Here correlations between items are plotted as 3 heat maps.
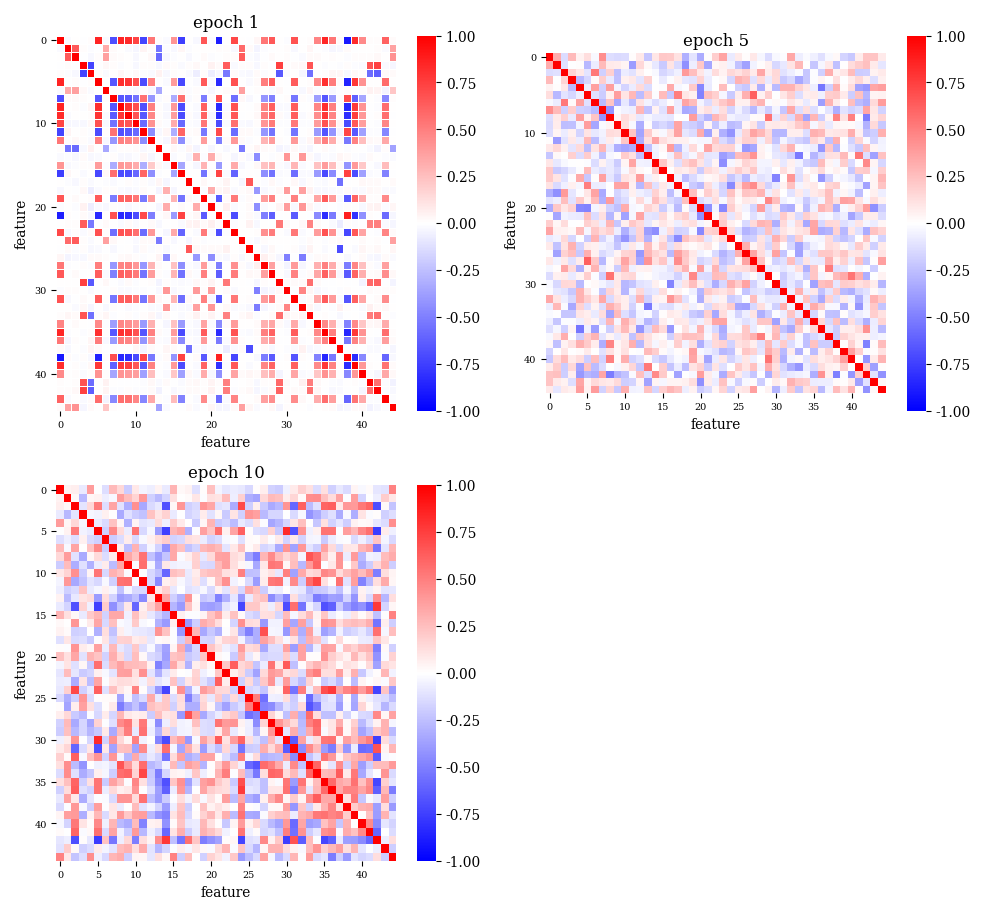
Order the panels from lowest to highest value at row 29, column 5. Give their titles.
epoch 10, epoch 1, epoch 5
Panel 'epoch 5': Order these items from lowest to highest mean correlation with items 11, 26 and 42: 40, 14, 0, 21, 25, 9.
40, 9, 21, 0, 25, 14
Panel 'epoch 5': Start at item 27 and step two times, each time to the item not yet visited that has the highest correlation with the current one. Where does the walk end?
17
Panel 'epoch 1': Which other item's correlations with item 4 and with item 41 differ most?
3
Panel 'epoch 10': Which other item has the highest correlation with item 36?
24
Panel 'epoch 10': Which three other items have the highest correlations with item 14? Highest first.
42, 31, 13
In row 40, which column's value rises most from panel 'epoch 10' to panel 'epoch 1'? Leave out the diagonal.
31
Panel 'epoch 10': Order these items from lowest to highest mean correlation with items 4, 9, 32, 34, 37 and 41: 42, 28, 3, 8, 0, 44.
42, 3, 44, 0, 28, 8
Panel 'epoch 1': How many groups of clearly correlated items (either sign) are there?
5
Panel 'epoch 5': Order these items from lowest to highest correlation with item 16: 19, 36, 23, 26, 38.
36, 26, 19, 38, 23
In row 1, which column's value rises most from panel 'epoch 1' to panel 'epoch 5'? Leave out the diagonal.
13
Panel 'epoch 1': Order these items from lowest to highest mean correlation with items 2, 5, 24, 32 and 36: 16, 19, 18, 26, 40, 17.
16, 26, 17, 18, 40, 19
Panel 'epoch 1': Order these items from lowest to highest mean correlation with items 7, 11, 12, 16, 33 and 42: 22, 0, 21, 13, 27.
0, 27, 13, 22, 21
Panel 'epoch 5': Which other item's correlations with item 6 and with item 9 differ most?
2
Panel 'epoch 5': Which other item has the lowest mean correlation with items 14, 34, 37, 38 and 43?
20
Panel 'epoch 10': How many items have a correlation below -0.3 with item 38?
4
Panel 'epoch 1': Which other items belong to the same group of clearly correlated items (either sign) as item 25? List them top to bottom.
17, 37
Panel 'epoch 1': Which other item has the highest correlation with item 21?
38
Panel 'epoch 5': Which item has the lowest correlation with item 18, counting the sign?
1
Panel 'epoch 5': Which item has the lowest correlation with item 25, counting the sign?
33
